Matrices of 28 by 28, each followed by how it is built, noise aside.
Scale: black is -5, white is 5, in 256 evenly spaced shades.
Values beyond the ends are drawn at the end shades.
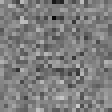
low rank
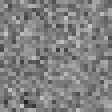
blocks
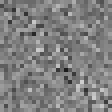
banded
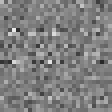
uneven rows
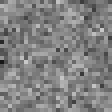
smooth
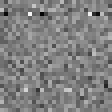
uneven rows
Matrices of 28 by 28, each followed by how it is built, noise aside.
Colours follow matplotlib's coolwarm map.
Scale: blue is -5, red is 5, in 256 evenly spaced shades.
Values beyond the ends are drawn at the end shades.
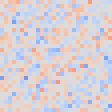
Hankel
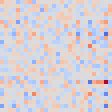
low rank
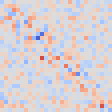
banded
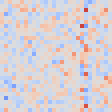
uneven columns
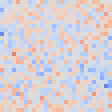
smooth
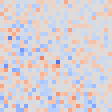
lower triangular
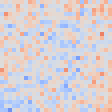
smooth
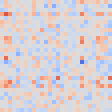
low rank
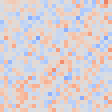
Hankel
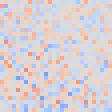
lower triangular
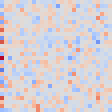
uneven columns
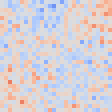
smooth
